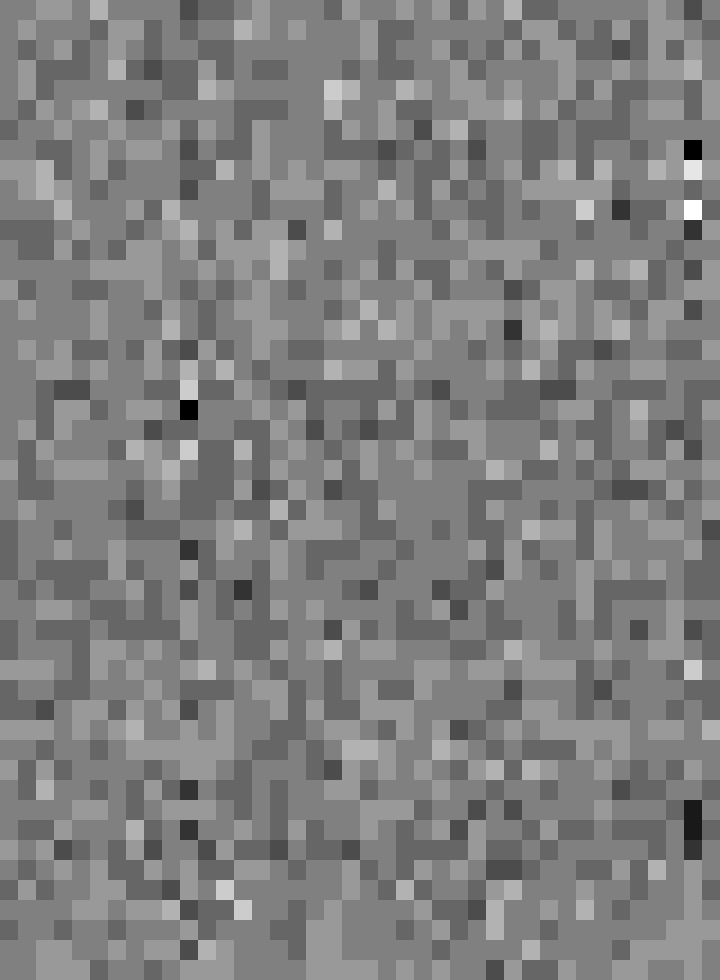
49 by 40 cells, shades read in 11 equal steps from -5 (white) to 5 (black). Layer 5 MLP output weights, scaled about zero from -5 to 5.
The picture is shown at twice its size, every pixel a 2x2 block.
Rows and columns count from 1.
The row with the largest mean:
20
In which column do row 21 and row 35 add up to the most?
11
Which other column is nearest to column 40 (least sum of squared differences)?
1
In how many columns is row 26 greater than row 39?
18
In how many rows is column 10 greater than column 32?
14
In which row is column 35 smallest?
17
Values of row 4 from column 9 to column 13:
2 1 1 -1 1
